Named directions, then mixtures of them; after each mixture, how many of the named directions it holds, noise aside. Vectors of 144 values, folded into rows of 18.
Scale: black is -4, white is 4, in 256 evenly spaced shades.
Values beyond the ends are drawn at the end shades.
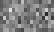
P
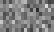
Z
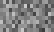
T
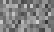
one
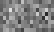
one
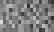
two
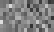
two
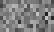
two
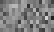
three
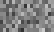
one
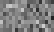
three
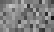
three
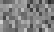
two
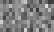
one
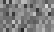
two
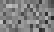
three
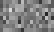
one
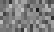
two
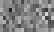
one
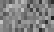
three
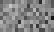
three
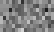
two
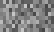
one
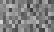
two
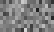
two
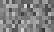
one
